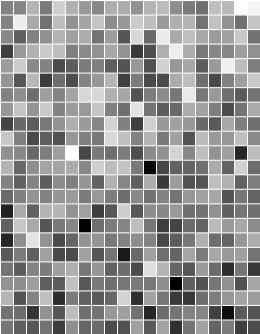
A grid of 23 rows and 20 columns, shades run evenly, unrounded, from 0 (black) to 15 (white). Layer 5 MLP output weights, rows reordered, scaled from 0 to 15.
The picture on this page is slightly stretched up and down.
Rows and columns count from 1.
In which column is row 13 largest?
17
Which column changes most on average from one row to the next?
11
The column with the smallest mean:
1
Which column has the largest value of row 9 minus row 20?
14
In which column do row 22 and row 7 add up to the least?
18
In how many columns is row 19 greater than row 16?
10
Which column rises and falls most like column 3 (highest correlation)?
20
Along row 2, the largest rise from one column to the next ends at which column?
2
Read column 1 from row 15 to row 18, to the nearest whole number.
2 6 2 5
